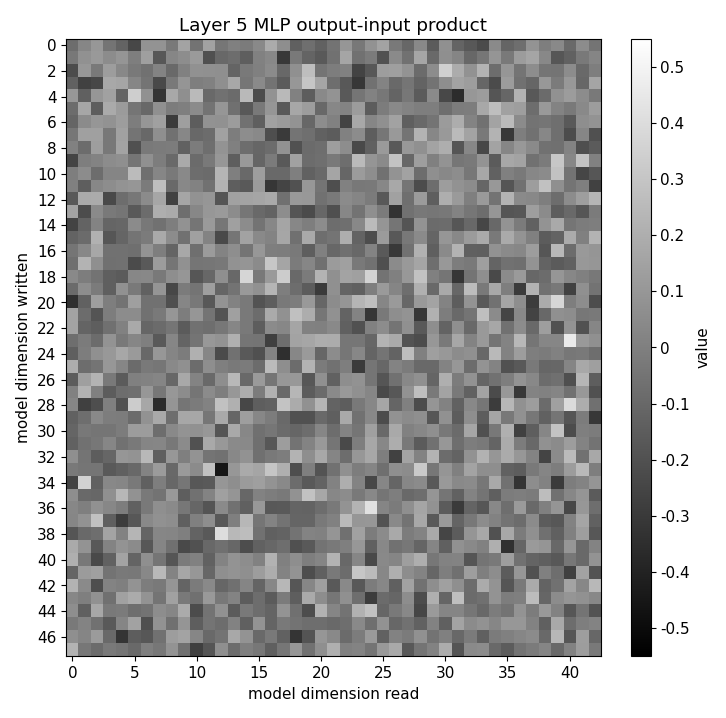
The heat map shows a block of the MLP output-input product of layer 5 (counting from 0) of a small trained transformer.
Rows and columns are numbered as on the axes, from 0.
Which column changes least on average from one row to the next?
3
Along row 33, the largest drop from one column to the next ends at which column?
12
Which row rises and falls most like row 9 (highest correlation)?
20
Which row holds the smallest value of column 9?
39
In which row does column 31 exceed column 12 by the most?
33
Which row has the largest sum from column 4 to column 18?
41
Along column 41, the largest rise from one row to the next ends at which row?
9
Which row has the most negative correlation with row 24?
18
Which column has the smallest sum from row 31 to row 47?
10
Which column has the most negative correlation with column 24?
31
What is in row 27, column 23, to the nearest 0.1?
0.1
